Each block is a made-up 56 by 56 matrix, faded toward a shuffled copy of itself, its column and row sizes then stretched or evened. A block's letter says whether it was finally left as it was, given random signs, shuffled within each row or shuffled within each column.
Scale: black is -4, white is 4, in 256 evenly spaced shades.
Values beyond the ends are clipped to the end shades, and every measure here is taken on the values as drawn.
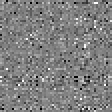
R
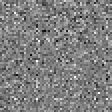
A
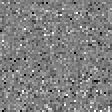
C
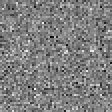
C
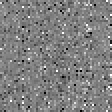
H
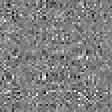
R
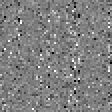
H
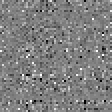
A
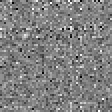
A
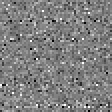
C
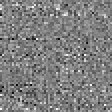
R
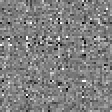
A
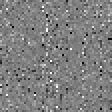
H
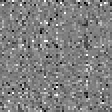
R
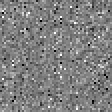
H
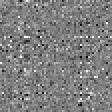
R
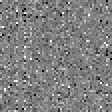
H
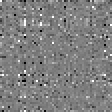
R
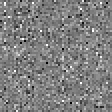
H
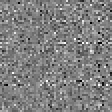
R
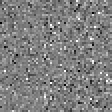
H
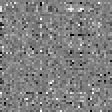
R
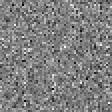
H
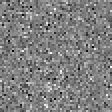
H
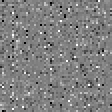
H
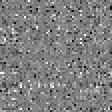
R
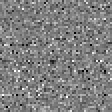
C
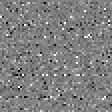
C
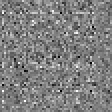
R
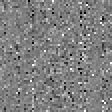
H
